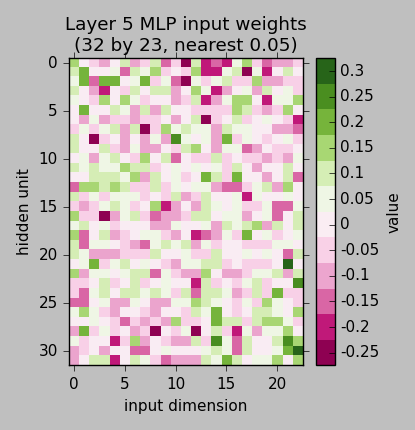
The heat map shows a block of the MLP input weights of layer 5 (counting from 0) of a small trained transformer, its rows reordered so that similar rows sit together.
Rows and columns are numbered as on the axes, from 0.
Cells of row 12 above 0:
11
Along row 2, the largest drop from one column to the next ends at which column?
2
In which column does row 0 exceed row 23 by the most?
12
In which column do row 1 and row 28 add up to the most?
1
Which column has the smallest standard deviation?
18
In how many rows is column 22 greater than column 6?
15
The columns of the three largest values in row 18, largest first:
17, 0, 3
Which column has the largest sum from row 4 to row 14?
16
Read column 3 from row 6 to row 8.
-0.1 0.05 -0.05
